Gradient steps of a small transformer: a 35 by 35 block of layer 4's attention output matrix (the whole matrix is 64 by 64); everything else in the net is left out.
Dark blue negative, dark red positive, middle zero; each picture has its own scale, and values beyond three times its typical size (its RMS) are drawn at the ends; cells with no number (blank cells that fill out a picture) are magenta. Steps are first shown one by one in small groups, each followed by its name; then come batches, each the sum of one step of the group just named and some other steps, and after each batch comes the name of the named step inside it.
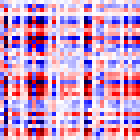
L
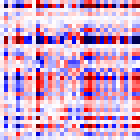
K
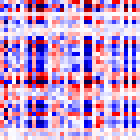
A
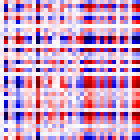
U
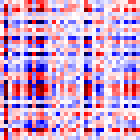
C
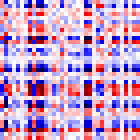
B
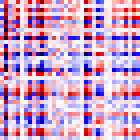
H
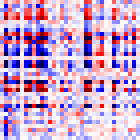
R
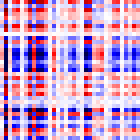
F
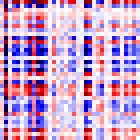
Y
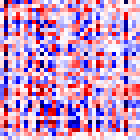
C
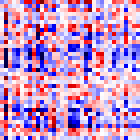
F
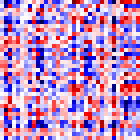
A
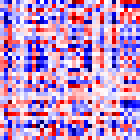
A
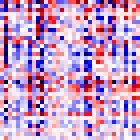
A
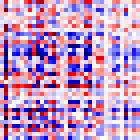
F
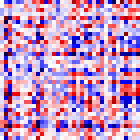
H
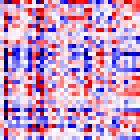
F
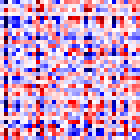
C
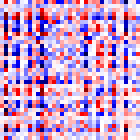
R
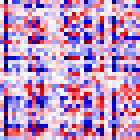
B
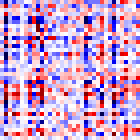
L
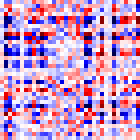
R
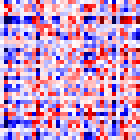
U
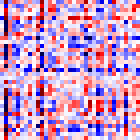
H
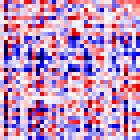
F
